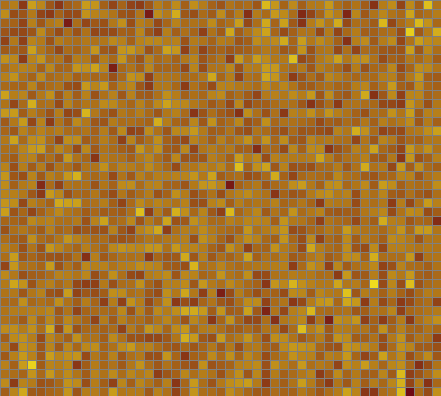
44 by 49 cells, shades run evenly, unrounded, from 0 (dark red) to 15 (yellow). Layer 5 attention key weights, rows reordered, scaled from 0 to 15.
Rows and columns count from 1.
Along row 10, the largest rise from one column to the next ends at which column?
10
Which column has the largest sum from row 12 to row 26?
18
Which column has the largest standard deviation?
46
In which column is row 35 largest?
35
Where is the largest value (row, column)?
32, 42
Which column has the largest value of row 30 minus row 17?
22
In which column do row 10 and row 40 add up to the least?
21
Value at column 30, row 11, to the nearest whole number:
8
